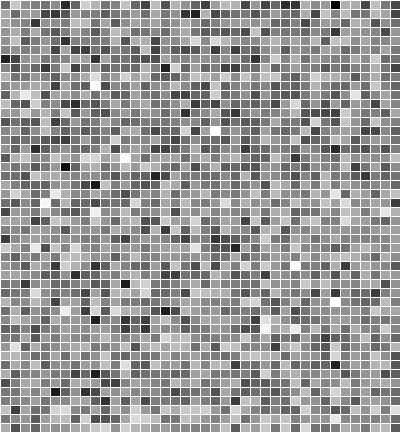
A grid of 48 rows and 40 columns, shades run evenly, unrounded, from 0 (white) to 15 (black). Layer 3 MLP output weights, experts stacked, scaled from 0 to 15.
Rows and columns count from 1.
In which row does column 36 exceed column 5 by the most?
23
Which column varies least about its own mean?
37
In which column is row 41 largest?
34
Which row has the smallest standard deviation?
29
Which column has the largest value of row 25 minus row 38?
25
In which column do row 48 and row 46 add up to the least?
31
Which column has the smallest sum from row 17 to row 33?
28
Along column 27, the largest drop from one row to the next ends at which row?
32
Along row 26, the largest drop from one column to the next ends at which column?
18
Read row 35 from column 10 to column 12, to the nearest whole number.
3 10 2
